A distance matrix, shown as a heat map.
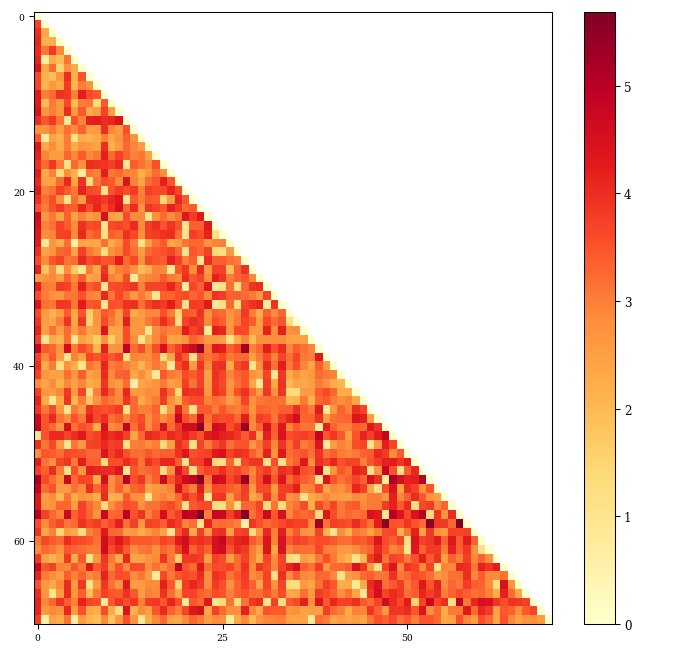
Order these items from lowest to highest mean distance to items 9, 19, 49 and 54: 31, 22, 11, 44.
31, 44, 11, 22
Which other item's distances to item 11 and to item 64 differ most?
16
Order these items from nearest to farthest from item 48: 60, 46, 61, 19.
61, 60, 19, 46
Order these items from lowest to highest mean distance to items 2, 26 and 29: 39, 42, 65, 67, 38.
42, 65, 39, 38, 67
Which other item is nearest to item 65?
43
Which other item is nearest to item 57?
47
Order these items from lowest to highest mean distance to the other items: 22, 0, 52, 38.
52, 38, 22, 0
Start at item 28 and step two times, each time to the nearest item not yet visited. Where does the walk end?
22
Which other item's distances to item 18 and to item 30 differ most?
6
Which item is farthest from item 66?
46
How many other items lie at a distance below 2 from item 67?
9
